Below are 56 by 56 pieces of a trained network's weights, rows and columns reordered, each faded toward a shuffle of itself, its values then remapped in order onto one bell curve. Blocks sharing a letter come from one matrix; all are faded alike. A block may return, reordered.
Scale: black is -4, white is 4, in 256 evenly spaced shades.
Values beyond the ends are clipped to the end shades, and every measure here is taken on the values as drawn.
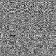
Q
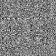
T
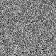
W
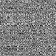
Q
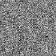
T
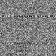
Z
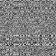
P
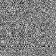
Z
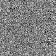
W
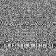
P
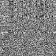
T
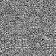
Z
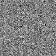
W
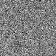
W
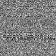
Q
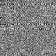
T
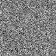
W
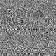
Z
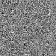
W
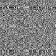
Z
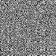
T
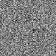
Z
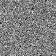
W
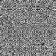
Q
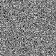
W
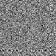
Z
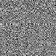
Q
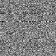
Z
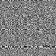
P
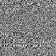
Q
